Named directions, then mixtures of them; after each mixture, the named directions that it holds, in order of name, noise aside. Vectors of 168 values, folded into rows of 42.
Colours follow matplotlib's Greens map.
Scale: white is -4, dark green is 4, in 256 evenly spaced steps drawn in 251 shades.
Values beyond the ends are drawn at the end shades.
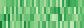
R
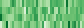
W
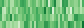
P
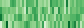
W.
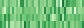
P, R.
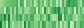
R.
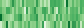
W.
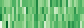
R, W.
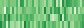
P, R.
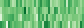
W.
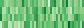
P, W.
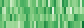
P.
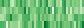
P, W.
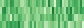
P.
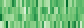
W.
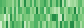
R.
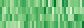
P.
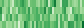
P.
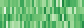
P, R.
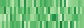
R, W.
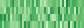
R, W.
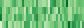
P, W.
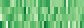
W.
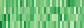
R.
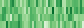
P, W.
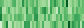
P, W.
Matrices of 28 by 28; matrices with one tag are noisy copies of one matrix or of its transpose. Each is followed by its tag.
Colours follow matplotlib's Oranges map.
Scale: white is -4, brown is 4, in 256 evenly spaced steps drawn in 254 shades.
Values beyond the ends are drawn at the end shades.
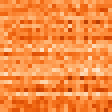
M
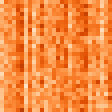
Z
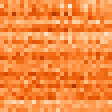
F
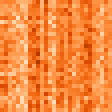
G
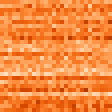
M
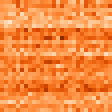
G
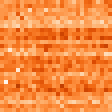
G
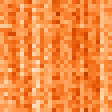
F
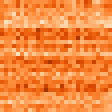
G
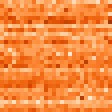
Z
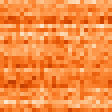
Z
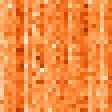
Z
